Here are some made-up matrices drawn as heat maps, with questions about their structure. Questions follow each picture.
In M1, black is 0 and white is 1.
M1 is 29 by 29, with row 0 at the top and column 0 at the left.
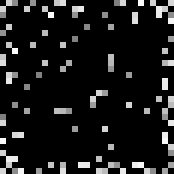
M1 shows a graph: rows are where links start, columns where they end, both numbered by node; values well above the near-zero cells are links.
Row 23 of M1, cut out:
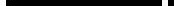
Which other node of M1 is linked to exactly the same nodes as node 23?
node 19
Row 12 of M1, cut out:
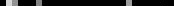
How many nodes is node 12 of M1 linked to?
4
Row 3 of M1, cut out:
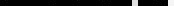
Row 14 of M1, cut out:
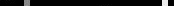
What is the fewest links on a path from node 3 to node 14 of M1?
3
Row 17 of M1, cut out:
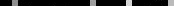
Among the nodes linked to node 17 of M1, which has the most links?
node 28
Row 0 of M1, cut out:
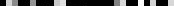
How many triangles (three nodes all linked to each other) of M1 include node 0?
4
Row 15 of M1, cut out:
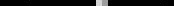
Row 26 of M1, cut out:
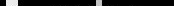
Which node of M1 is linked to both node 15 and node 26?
node 16
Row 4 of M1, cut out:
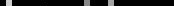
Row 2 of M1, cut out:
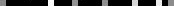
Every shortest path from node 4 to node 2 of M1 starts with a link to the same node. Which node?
node 1
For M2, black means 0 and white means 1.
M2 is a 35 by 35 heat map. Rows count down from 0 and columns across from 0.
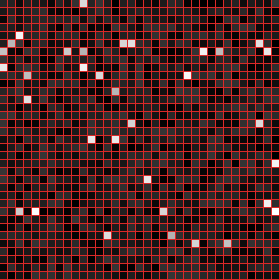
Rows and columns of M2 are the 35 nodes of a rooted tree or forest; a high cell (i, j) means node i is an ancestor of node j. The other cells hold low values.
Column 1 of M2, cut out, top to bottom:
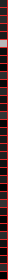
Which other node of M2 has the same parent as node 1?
15
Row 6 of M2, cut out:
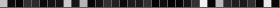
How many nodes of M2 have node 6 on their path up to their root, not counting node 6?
6
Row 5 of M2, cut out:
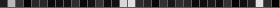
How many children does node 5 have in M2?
2
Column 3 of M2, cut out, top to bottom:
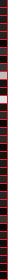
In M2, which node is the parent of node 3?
12
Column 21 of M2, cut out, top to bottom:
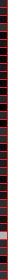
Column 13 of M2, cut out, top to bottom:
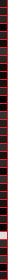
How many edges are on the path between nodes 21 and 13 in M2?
2
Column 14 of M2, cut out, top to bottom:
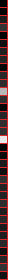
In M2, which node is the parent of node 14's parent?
17
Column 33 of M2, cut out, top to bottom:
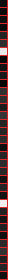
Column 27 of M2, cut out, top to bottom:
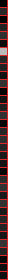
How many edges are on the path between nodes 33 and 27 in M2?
3
